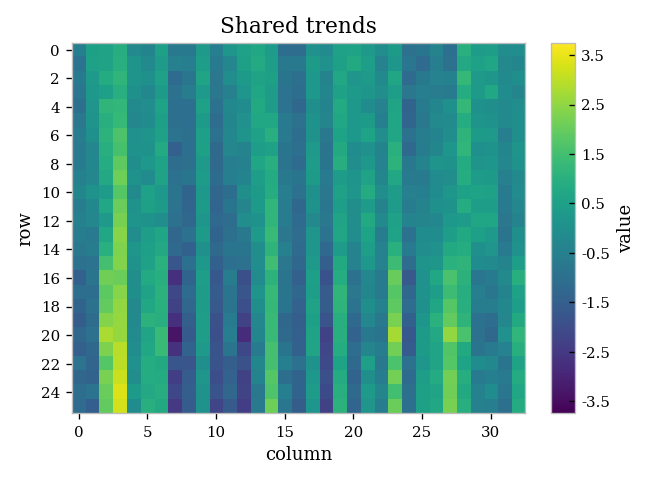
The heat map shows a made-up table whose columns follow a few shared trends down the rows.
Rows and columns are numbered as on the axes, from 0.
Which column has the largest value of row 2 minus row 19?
12
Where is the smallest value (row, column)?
20, 7
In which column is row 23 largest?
3
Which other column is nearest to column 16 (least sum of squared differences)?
8
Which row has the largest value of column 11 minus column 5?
0
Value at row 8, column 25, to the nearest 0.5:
-0.5
